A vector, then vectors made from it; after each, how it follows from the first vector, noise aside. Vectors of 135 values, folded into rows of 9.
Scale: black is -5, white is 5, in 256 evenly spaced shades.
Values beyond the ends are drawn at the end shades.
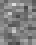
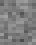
reversed, negated, shrunk.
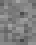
reversed, negated, shrunk.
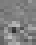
negated, partly zeroed.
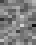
wrapped around, negated.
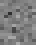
negated, partly zeroed.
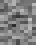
wrapped around, negated.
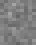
shrunk.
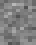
shrunk.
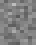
shrunk.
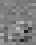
reversed, negated, partly zeroed.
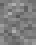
shrunk.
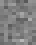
reversed, shrunk.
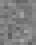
reversed, shrunk.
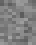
reversed, negated, shrunk.
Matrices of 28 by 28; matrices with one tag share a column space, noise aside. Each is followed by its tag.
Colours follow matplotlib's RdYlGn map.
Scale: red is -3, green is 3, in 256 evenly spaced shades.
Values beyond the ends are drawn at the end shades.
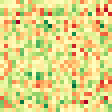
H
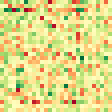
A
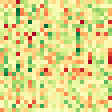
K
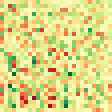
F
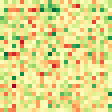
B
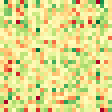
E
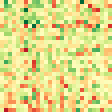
E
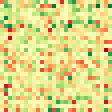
E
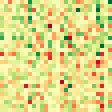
B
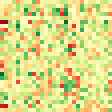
H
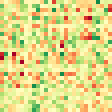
B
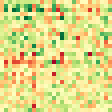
B
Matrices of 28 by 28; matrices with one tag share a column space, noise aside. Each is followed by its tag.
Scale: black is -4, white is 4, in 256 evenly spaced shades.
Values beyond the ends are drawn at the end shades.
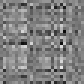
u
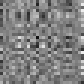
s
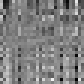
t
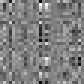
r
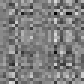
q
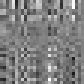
t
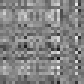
s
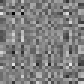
q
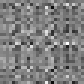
u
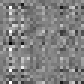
u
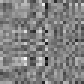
r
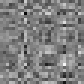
q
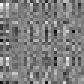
r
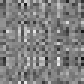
r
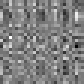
s
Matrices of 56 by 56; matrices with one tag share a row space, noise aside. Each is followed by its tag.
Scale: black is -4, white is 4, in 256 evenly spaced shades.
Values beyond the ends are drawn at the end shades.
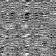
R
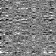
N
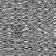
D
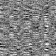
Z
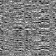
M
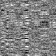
R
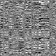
M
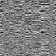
M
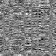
M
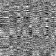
Z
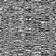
M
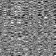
D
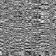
M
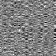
D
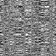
M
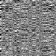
N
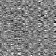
D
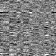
Z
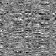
M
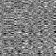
D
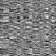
Z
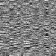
Z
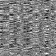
Z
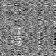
D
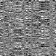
M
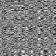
D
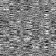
Z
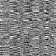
Z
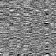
Z
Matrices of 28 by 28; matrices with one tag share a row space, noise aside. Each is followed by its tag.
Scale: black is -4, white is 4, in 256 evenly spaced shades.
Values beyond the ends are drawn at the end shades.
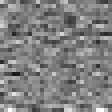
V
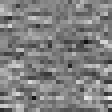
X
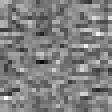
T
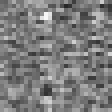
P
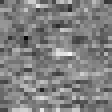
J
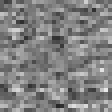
T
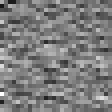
V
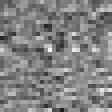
P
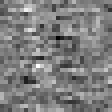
J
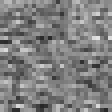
T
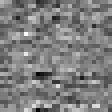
J
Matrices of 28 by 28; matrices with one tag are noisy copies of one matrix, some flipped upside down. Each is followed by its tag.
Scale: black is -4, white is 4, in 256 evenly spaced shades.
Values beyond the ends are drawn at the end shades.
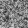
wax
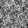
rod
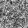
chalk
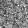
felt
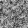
chalk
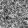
wax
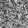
felt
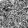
wax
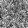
chalk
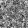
chalk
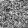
wax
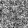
chalk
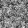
rod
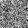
wax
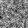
chalk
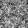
rod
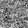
wax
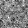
rod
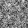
rod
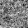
wax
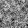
rod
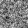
wax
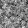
rod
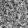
felt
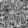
wax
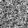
felt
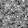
rod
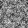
rod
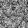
rod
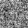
wax
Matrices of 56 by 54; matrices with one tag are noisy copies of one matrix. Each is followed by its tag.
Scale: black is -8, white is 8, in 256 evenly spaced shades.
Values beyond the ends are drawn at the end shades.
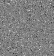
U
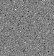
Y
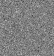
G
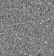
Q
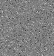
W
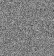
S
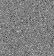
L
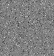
Y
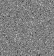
Q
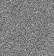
W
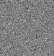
U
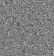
Y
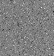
Y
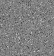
Q
